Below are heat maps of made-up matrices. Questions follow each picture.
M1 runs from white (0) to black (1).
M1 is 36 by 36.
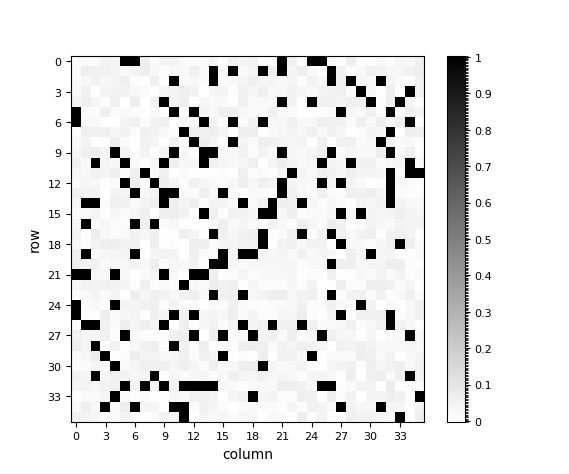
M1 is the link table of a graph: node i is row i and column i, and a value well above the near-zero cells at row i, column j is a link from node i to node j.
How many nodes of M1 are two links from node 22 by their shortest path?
4
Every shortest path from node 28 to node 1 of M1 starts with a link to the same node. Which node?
node 2
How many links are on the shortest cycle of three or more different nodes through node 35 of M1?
6
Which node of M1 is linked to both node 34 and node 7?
node 11
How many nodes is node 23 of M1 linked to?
3
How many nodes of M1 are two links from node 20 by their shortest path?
10
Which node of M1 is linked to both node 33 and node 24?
node 4
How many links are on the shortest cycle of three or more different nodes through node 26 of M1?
3
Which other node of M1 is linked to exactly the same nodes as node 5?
node 25
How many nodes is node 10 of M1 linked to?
7
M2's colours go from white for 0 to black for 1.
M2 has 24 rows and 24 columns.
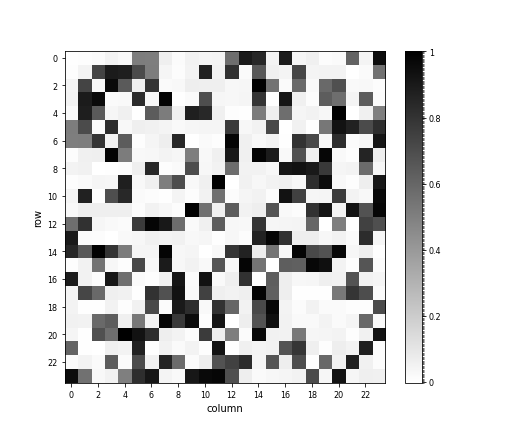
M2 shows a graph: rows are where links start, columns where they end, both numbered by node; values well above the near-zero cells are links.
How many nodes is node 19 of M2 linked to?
10
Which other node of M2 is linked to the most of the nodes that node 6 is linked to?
node 14
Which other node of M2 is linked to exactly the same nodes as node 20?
node 1
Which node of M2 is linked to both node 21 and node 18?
node 11
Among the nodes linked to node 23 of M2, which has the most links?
node 12
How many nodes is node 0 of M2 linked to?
8
